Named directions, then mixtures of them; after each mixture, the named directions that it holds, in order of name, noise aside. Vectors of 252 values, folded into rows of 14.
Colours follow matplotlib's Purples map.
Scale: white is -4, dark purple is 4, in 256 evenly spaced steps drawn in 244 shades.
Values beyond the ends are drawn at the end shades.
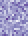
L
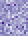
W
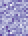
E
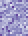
E.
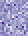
W.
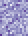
E.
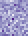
E, L, W.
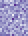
E, L, W.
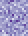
L, W.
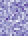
L.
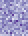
E, L.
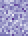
E, L, W.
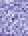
E, L, W.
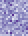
E, L.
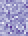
W.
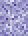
L, W.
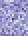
E, L, W.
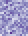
E.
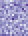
E, L, W.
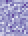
E, W.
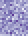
E, L.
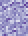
E, L.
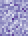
E, L, W.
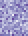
E, L.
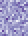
L.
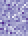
L, W.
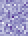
W.
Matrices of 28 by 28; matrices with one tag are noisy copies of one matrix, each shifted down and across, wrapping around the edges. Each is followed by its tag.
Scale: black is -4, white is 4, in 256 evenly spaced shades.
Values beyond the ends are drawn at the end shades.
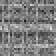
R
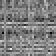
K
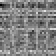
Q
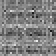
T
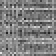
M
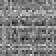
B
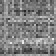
B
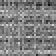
T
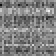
R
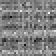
R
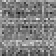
B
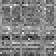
Q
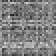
B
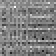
M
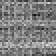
B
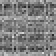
R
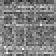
Q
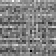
M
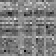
Q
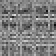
K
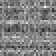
T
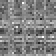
Q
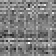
K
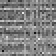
M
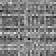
M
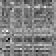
Q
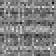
R
